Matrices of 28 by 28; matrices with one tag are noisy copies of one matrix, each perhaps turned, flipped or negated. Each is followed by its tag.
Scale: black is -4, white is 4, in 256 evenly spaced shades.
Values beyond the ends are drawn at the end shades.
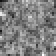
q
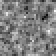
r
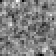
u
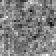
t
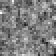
q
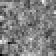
q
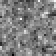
q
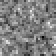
r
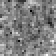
t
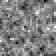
r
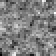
q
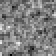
r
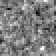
r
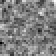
q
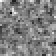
q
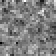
q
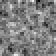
u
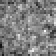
t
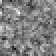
r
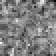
q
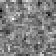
r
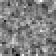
u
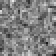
q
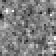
u
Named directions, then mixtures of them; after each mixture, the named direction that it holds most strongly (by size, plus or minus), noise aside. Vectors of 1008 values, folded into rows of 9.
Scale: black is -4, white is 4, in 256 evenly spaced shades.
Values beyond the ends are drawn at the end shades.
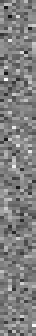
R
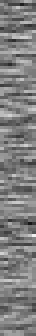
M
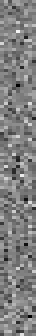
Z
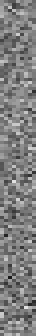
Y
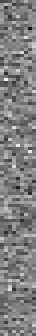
R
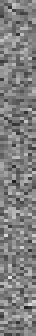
Y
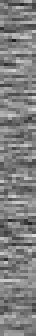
M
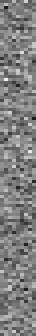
R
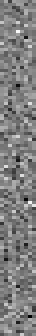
Z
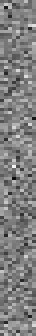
R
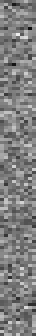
Y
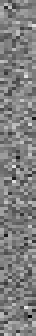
Y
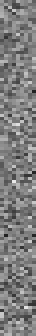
Y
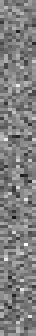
Z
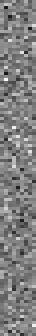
R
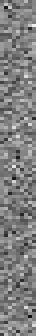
R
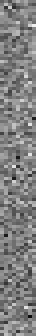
Y
